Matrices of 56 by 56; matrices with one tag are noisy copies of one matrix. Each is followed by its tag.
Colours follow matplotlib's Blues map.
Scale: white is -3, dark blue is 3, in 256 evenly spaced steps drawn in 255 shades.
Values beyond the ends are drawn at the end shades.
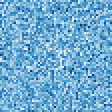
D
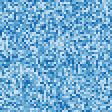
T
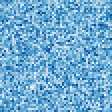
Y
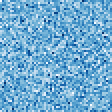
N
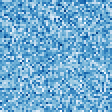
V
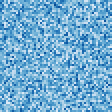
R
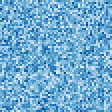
Y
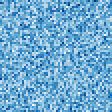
D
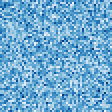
V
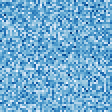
V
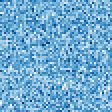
T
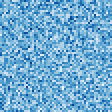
R
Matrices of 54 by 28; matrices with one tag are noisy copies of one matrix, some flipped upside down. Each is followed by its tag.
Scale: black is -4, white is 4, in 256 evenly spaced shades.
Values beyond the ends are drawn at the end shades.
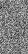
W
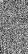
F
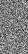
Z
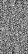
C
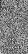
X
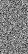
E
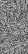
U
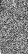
X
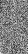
X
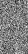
C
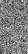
F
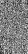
F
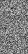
U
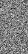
U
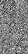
C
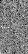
X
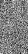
F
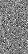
W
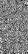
C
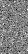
E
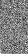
X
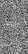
U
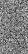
W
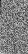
X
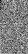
X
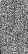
X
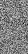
Z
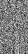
C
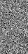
U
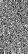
F
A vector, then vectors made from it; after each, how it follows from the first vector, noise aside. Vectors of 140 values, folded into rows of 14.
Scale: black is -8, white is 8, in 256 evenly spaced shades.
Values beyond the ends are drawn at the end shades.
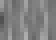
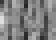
negated, scaled up.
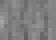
negated, shrunk.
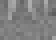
reversed, partly zeroed.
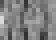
negated, scaled up.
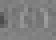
partly zeroed.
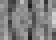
reversed, negated, scaled up.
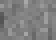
partly zeroed.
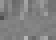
partly zeroed.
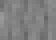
negated, shrunk.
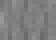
negated, shrunk.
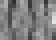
reversed, negated, scaled up.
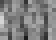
negated, scaled up.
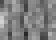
negated, scaled up.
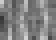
scaled up.
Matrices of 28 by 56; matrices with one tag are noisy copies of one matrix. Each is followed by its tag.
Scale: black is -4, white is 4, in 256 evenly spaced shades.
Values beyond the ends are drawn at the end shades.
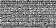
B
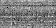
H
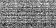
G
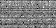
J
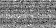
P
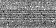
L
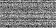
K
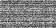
B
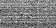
G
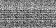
L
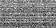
G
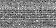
L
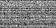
J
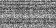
P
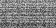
G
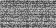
B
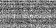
P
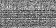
L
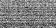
G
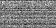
J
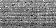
G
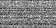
J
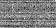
K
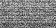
G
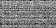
J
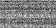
P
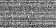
K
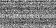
P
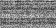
P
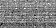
G
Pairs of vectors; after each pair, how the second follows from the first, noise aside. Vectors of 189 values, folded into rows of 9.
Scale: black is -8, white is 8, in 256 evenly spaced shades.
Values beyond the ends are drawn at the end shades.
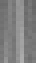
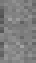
wrapped around, negated, partly zeroed.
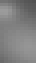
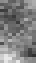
reversed, negated, scaled up.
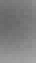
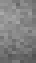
negated.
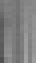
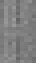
wrapped around, shrunk.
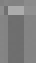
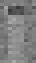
negated.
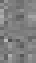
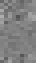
partly zeroed.
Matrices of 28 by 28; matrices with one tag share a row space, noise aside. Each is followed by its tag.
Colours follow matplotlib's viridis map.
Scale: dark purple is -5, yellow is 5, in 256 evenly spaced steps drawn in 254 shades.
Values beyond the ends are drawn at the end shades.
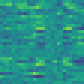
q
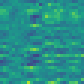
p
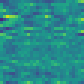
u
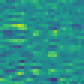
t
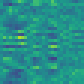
t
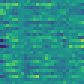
u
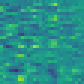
t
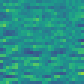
u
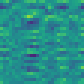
p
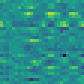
p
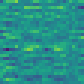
u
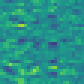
t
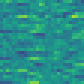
q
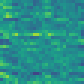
u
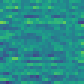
u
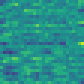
u
